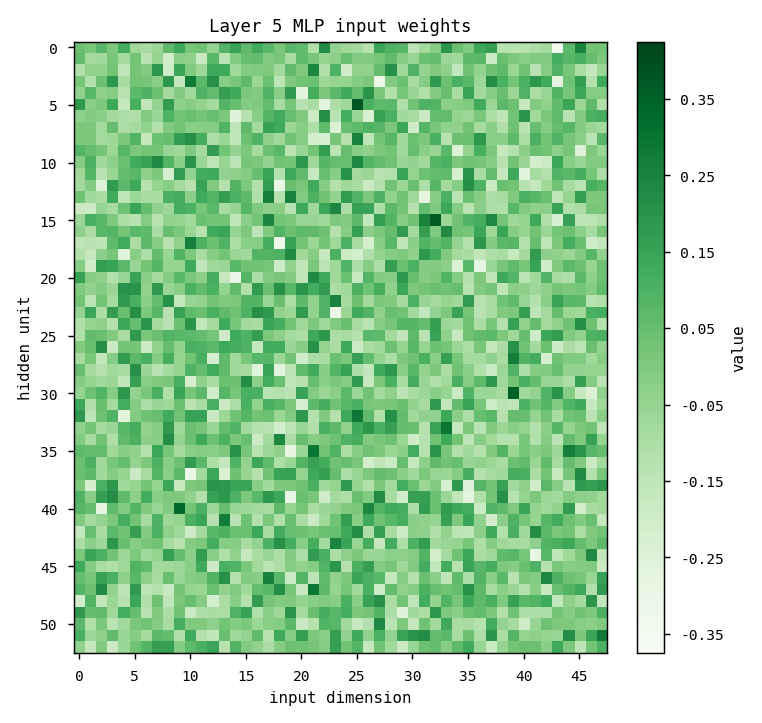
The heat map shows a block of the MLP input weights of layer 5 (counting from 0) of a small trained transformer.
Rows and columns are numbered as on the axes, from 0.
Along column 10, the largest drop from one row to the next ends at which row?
37
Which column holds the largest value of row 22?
23
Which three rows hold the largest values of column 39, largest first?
30, 27, 26
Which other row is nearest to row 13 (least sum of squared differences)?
4
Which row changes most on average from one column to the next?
11
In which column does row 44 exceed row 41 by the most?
21
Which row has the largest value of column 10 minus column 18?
17
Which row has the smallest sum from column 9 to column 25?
19
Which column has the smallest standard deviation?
15
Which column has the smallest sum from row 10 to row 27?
42
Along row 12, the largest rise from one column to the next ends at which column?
3
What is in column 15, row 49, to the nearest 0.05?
0.15
